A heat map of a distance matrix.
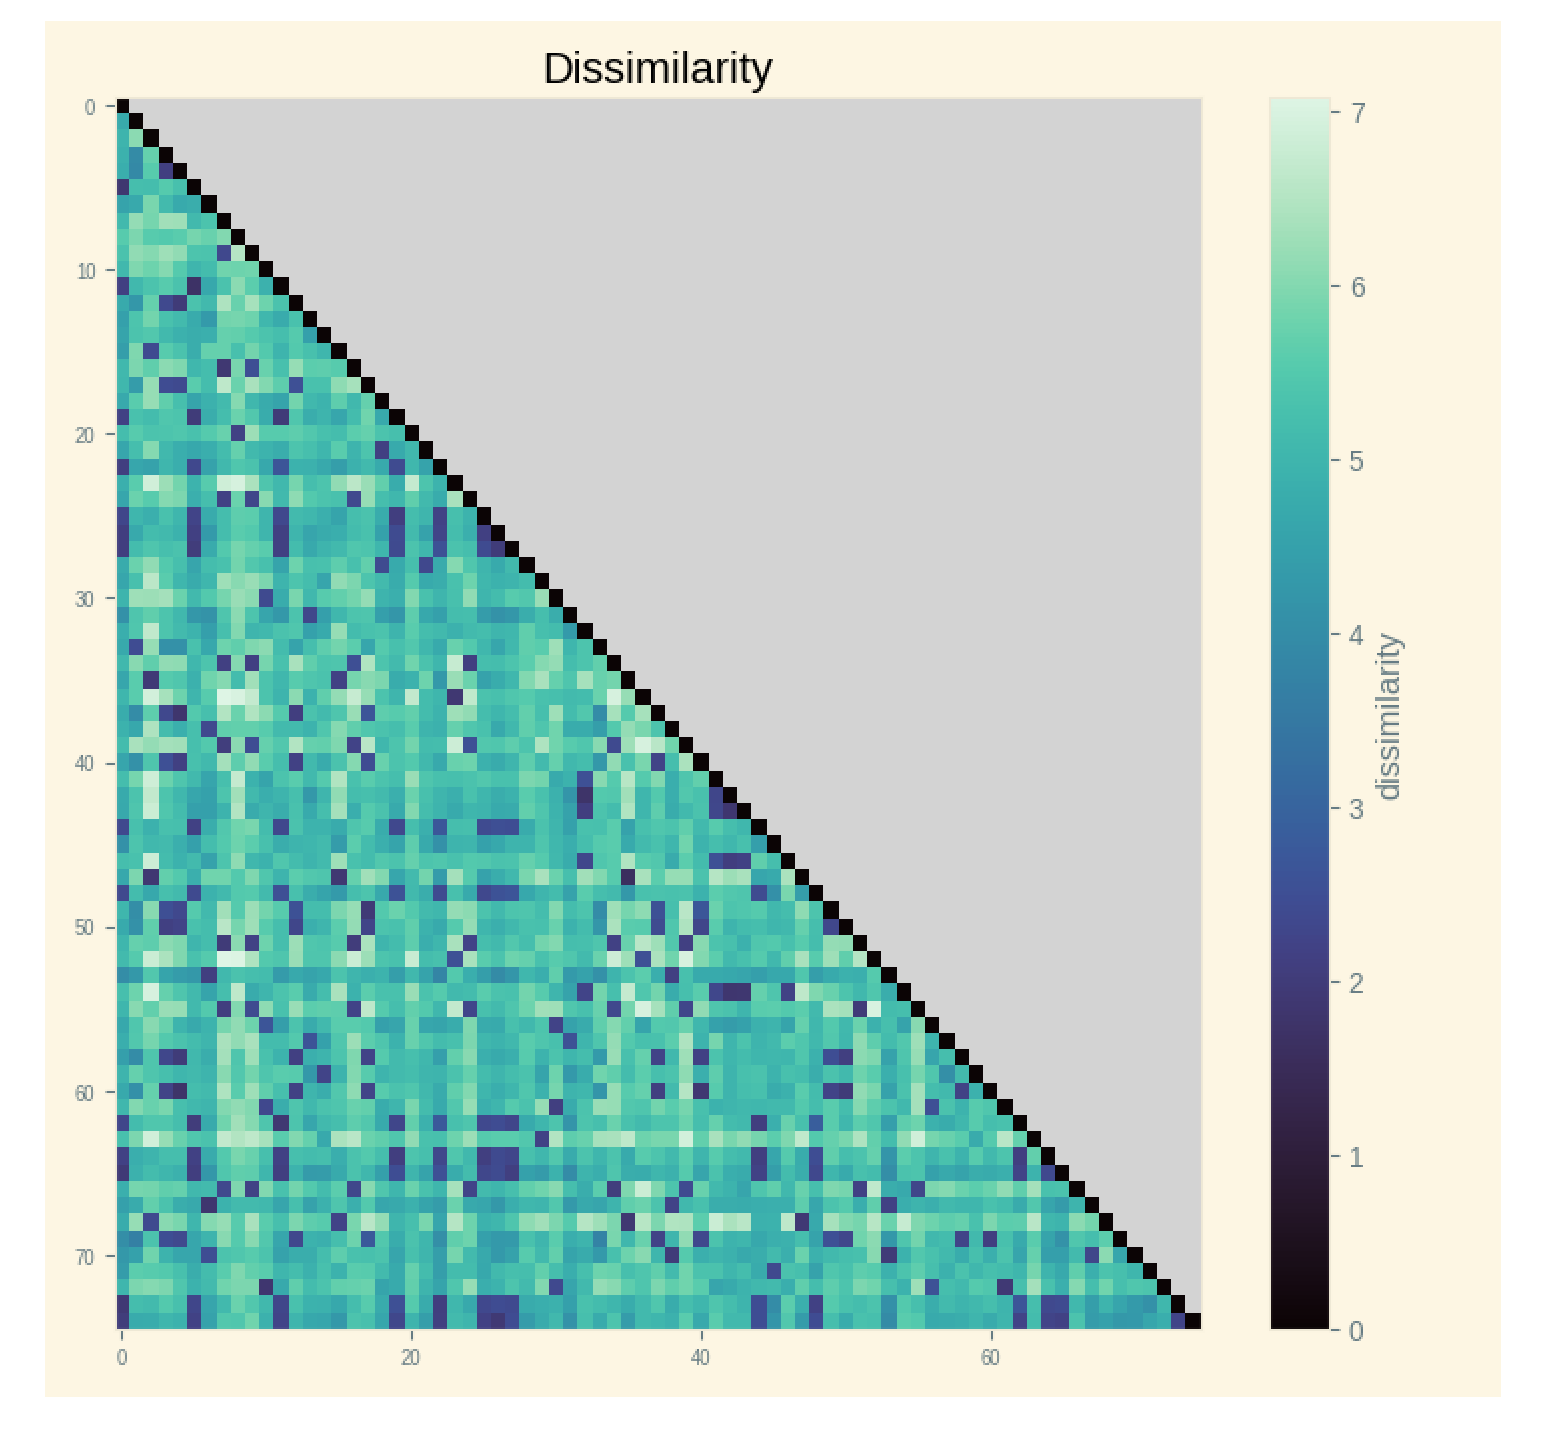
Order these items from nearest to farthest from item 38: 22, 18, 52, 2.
22, 18, 52, 2
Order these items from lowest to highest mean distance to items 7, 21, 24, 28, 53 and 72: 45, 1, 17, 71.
45, 71, 1, 17
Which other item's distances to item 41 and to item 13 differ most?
57
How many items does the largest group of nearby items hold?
15
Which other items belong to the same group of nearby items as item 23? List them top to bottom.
36, 52
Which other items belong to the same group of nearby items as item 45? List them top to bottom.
71
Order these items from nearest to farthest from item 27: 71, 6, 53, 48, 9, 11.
11, 48, 53, 6, 71, 9
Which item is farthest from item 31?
8
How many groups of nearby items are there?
15
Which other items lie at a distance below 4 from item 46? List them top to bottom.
32, 41, 42, 43, 54
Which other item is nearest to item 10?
72
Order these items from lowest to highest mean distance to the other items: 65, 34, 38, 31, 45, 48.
65, 48, 31, 45, 38, 34
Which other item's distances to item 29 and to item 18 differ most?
63
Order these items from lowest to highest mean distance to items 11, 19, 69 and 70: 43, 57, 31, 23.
31, 43, 57, 23
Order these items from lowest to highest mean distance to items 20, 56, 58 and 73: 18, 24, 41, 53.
53, 18, 41, 24
